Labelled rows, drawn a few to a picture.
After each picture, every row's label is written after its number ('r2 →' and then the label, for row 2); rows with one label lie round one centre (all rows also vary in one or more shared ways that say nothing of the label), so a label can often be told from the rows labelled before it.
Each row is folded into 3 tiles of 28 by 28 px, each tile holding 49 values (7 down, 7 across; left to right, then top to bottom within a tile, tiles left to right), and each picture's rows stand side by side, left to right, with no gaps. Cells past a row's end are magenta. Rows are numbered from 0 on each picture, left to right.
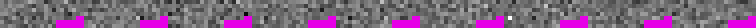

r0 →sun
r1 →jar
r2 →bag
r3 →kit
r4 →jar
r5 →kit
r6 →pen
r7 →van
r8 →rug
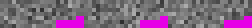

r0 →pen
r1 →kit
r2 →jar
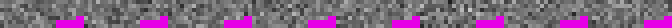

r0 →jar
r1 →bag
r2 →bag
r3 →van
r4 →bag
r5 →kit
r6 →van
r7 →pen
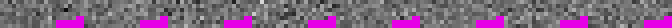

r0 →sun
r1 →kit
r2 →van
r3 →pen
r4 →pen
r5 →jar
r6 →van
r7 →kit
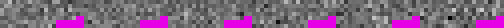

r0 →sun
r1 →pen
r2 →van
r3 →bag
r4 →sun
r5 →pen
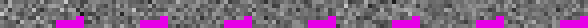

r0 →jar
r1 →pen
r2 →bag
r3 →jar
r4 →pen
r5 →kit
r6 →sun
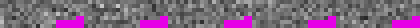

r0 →sun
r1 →kit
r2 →bag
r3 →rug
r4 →pen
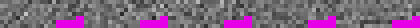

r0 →kit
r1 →pen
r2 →jar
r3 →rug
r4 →bag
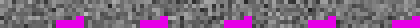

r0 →sun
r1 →jar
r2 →van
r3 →bag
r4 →pen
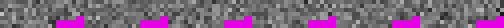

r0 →jar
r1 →pen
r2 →kit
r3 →bag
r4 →jar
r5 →jar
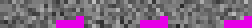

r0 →pen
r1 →kit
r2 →bag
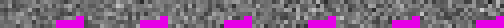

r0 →van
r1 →pen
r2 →sun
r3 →rug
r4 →van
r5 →pen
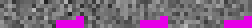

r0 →van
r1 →pen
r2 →pen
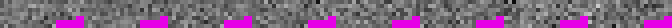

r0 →pen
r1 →jar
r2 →pen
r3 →pen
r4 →jar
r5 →jar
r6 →van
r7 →sun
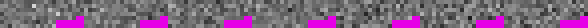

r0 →kit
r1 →jar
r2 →kit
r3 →van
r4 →bag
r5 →pen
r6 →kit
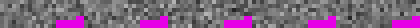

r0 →kit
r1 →pen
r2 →kit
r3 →jar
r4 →rug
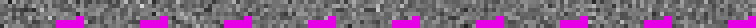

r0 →sun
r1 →van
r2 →van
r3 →rug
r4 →jar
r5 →rug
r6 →pen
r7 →jar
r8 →bag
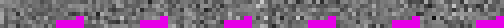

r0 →sun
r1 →bag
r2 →van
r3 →kit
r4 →rug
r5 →rug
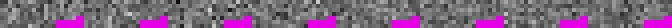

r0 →bag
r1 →van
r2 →jar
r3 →rug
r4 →rug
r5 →kit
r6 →sun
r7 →rug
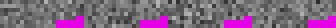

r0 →jar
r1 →bag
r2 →pen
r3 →pen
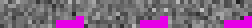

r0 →sun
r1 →sun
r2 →rug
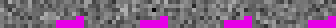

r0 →rug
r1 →kit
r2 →jar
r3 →jar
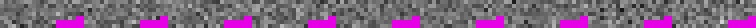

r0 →kit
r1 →kit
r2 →sun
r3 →bag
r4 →jar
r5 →sun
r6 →sun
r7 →van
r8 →sun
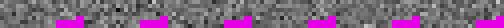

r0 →bag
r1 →sun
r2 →kit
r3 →pen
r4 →bag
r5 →jar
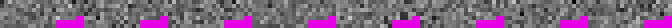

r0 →rug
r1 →rug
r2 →bag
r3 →bag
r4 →jar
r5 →kit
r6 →kit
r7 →sun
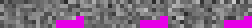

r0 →bag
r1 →kit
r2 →kit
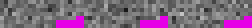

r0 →van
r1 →bag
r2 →van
